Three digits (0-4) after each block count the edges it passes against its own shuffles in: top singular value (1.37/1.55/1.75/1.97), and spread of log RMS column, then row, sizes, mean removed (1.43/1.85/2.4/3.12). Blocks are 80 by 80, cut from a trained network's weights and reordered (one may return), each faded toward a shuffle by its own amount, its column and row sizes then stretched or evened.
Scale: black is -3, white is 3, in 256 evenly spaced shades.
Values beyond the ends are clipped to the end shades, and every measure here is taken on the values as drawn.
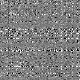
1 2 4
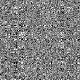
4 2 2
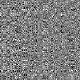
4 3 2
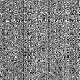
2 1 2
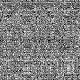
3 0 0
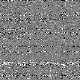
0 2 4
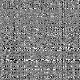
3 1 4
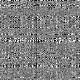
3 0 4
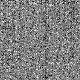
0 1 1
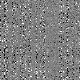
0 4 1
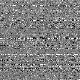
2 0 4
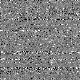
0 0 4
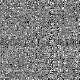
1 3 0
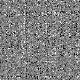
0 2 2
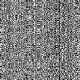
4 2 1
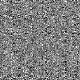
3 2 1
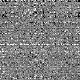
2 2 3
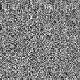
4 1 0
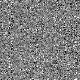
0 2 0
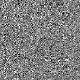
2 3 1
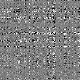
3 4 4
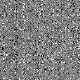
0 3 3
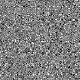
1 1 2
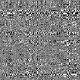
4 3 4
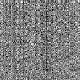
3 1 1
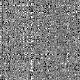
2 3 2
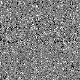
0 2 2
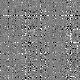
2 4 3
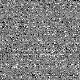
1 0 3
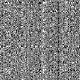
3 2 2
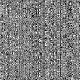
3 2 1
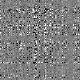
3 4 4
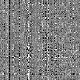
4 4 2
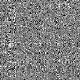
3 3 1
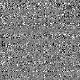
0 2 4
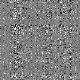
0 4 3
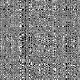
3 3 3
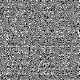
2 3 1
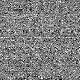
1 0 1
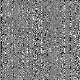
1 4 0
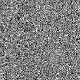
2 1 1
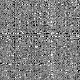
2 1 3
